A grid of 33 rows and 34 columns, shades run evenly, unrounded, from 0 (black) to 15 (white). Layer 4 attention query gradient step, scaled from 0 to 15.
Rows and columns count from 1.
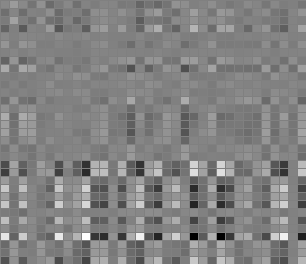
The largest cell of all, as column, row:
10, 30
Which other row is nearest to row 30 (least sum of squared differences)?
26
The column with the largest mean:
1
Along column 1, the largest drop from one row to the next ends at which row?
31
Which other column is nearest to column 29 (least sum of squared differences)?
5
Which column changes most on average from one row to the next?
22
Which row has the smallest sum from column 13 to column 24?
9
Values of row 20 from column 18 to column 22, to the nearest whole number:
7 7 8 9 7
